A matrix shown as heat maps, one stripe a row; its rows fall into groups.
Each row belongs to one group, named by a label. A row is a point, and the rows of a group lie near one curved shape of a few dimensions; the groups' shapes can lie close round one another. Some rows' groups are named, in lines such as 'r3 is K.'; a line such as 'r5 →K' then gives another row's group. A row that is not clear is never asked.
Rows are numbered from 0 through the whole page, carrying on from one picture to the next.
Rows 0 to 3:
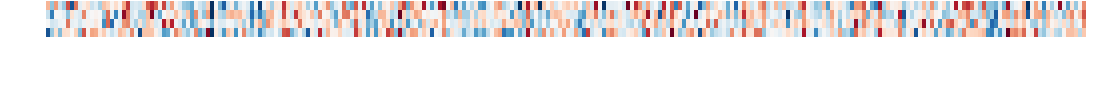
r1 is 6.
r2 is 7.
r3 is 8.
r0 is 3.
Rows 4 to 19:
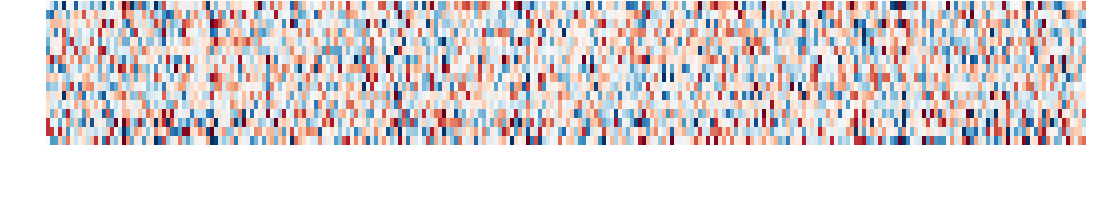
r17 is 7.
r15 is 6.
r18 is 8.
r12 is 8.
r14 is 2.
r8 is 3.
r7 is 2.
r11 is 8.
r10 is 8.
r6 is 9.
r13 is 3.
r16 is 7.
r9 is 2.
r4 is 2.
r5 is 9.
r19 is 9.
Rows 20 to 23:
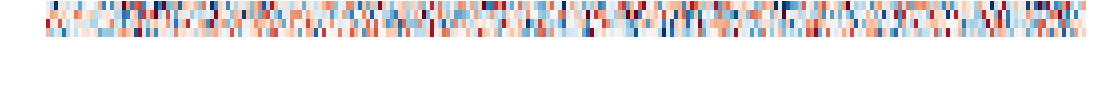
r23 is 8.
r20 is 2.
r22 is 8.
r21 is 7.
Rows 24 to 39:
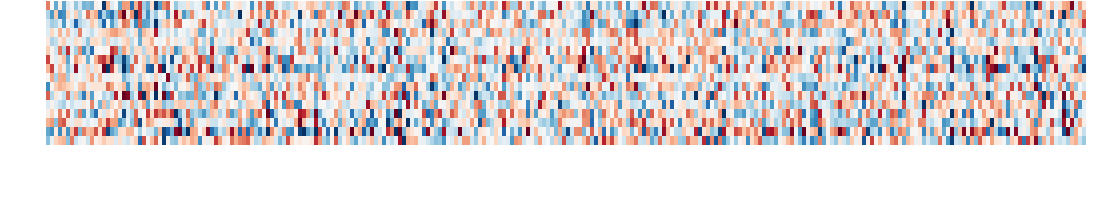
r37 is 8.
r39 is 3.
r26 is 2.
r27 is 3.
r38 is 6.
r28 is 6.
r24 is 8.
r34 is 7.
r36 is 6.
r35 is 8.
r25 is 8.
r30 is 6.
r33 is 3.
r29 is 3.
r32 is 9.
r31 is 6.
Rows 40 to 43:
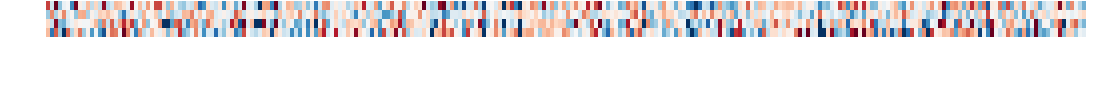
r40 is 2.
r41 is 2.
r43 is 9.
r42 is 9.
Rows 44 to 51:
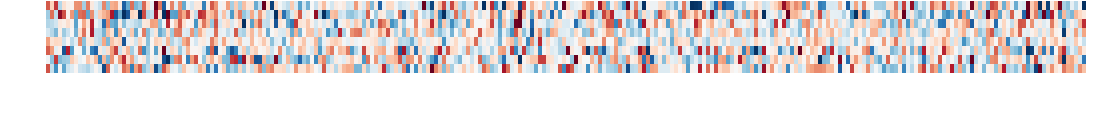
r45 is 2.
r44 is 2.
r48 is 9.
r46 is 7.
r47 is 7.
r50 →9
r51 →8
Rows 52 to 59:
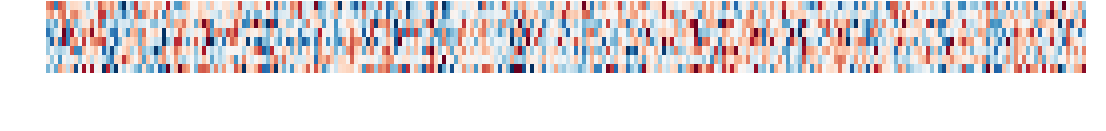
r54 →2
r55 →3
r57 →2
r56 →6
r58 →2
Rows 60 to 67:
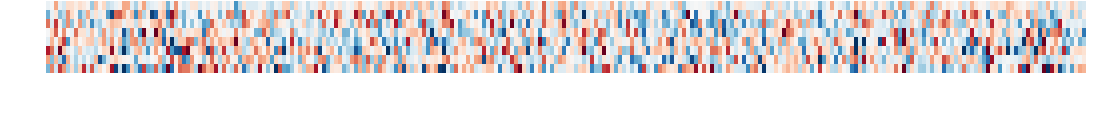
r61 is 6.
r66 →2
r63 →2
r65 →8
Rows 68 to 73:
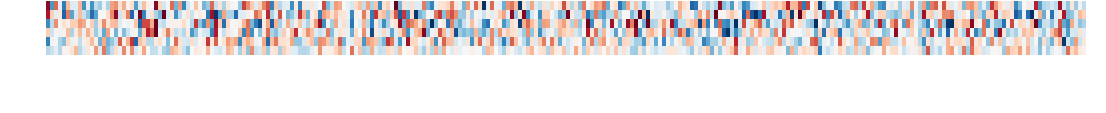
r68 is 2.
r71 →7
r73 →6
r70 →3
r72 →8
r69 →3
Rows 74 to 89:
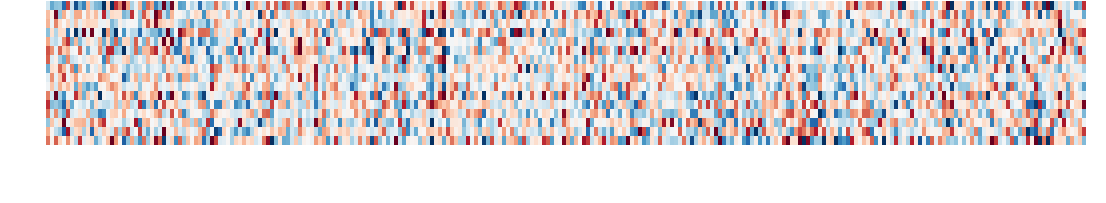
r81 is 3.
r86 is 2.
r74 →6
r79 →6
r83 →3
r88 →3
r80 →7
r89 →2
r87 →8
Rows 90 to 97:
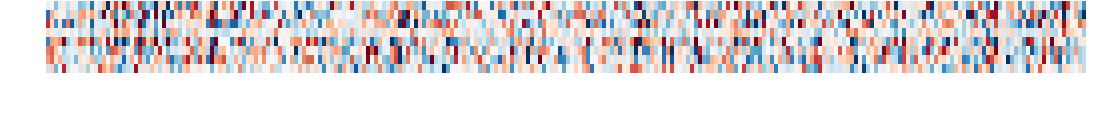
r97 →2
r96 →8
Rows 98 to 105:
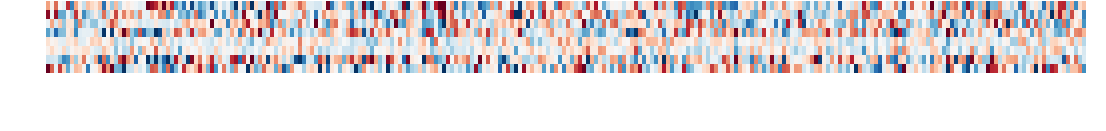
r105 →6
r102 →6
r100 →3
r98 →7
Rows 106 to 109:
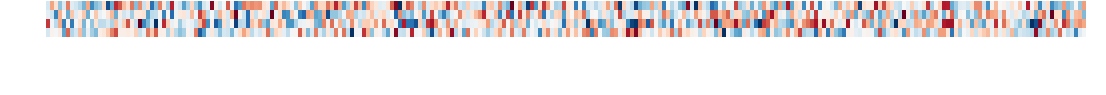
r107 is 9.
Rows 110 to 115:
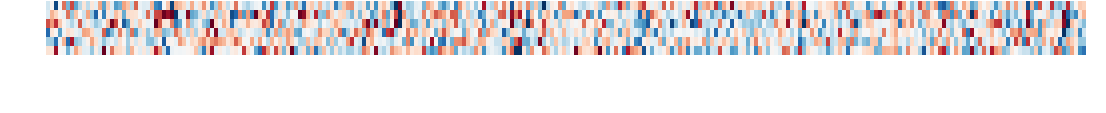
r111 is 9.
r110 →9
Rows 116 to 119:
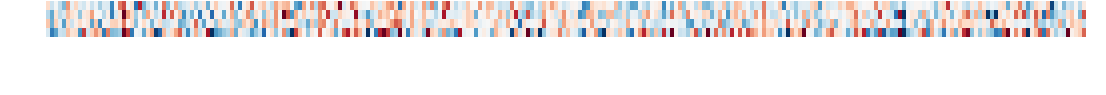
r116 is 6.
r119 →9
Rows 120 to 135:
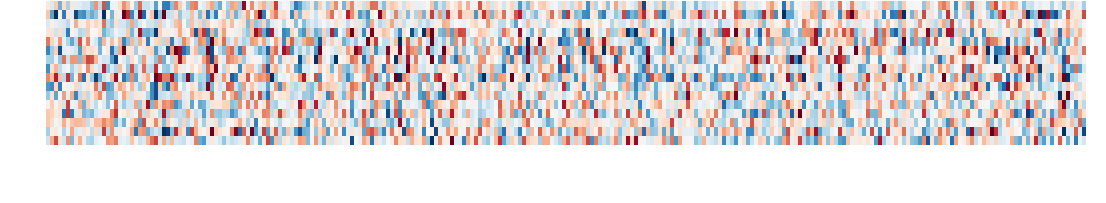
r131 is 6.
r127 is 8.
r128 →9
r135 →3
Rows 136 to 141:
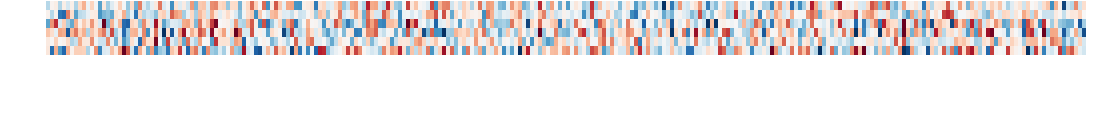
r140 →7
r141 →9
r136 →8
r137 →2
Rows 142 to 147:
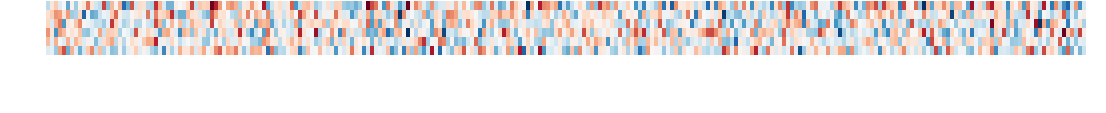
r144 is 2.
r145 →8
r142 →8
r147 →3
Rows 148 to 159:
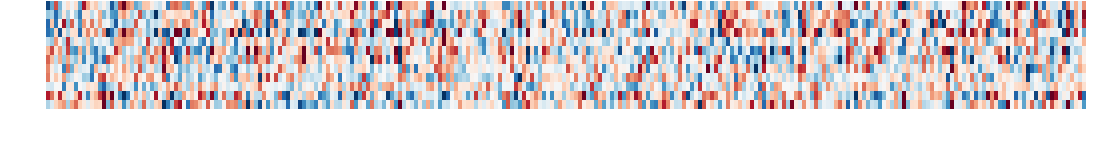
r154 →6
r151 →6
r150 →2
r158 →6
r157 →2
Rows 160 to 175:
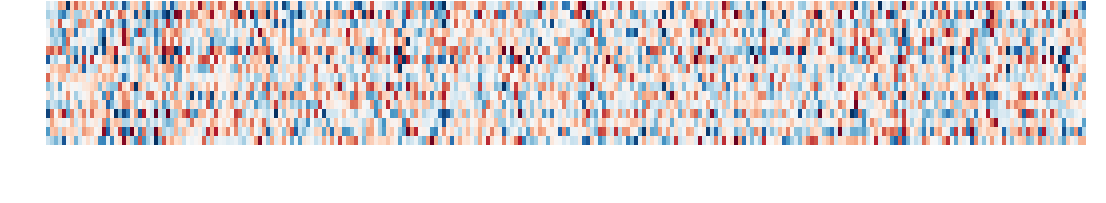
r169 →8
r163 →2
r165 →6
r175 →2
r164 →9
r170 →6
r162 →2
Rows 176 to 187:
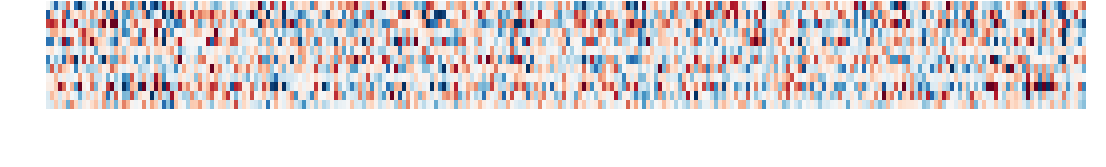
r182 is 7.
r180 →3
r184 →2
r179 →7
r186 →6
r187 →9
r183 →3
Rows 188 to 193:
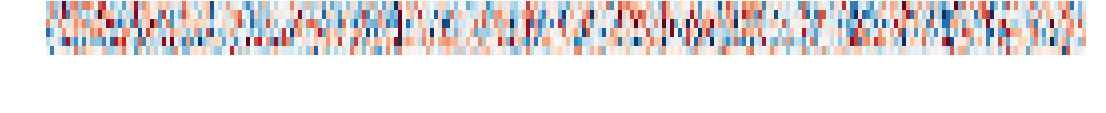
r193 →6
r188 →2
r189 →2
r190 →6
